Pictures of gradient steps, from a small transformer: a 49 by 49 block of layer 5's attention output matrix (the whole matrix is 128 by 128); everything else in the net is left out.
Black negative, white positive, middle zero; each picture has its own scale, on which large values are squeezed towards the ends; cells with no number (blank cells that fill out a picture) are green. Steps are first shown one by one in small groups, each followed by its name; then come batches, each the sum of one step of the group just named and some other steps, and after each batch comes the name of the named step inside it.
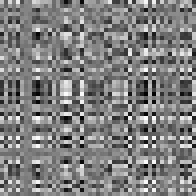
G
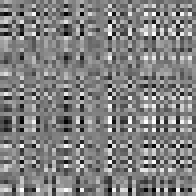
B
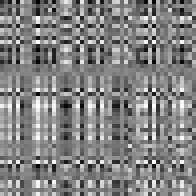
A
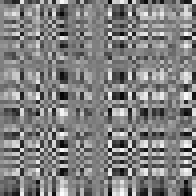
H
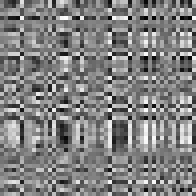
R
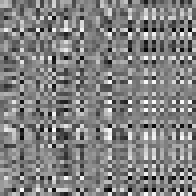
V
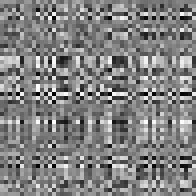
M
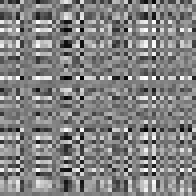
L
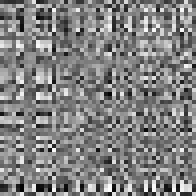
L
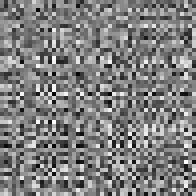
M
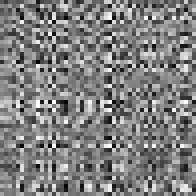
A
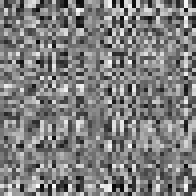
R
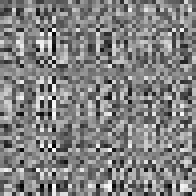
A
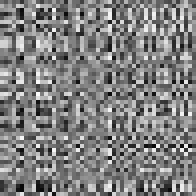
B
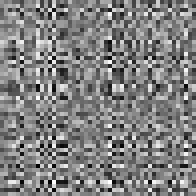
H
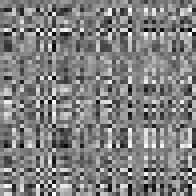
V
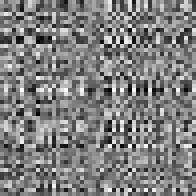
G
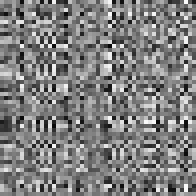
B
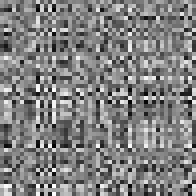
M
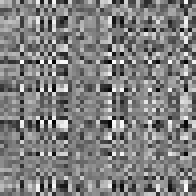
V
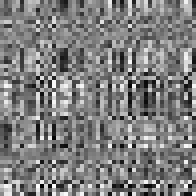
G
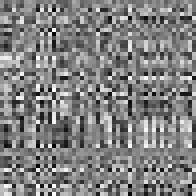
M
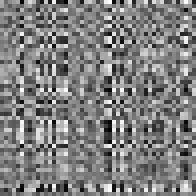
G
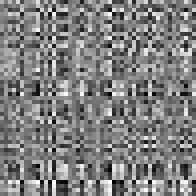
G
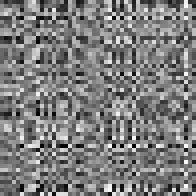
H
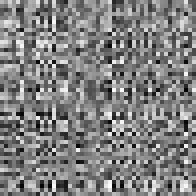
G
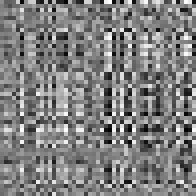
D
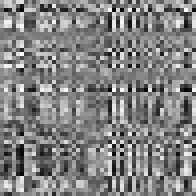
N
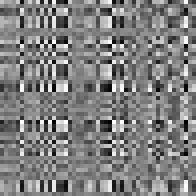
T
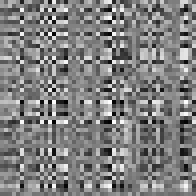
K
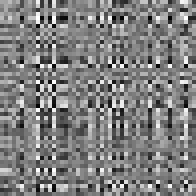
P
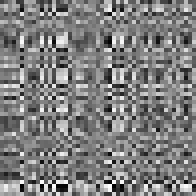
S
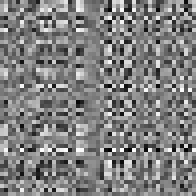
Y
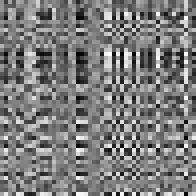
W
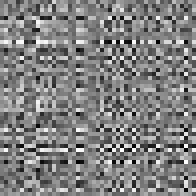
Y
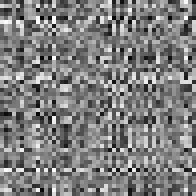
P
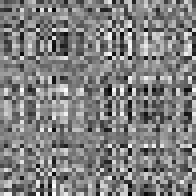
D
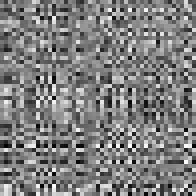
S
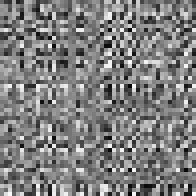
Y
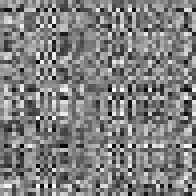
N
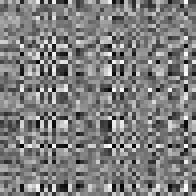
T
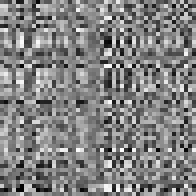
Y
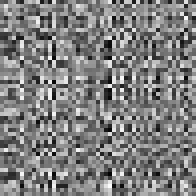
S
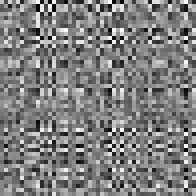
D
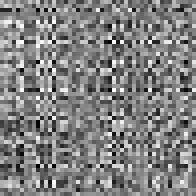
N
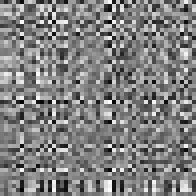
K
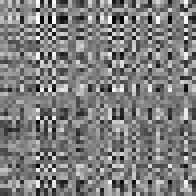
P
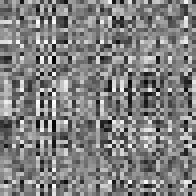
T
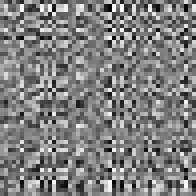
Y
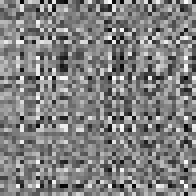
D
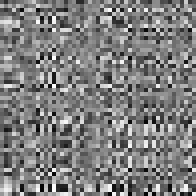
S
